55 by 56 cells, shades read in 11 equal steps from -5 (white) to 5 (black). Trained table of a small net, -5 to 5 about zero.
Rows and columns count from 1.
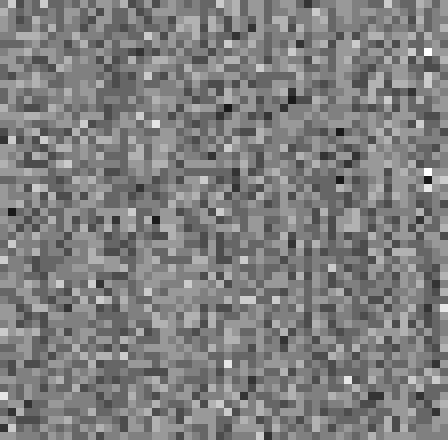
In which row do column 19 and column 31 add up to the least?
33
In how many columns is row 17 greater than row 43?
23
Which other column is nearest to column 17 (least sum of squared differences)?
21
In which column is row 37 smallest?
19
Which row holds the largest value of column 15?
28
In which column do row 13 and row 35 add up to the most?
37
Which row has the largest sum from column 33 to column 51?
14
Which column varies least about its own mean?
51
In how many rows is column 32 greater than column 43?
24
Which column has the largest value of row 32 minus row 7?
54
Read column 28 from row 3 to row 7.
0 -1 1 1 0
